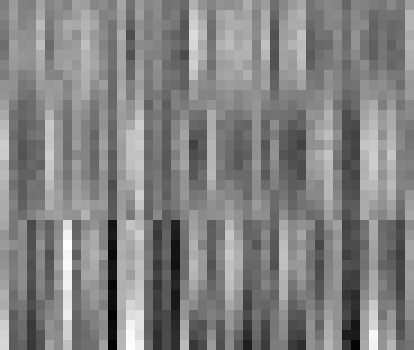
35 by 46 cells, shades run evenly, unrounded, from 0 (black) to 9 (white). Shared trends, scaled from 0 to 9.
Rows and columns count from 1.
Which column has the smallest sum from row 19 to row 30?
13
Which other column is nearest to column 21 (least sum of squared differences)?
35
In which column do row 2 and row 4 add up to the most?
22
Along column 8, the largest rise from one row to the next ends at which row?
23
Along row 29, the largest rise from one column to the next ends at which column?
14
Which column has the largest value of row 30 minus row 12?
8
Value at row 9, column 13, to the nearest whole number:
4
